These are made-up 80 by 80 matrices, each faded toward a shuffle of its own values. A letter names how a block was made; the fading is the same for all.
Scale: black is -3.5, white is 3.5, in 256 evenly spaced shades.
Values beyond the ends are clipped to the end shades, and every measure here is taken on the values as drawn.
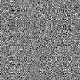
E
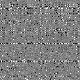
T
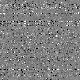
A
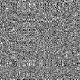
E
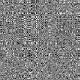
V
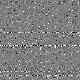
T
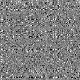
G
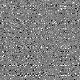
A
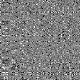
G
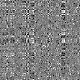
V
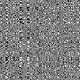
V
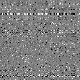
T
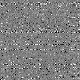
A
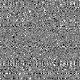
G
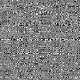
G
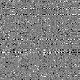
T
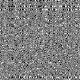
G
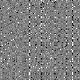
V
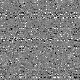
A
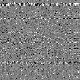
T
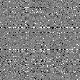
T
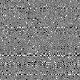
T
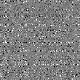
A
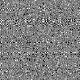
G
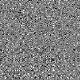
G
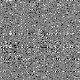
A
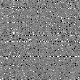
A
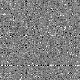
G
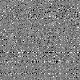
A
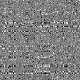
T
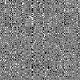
V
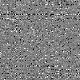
A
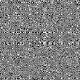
G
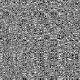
E
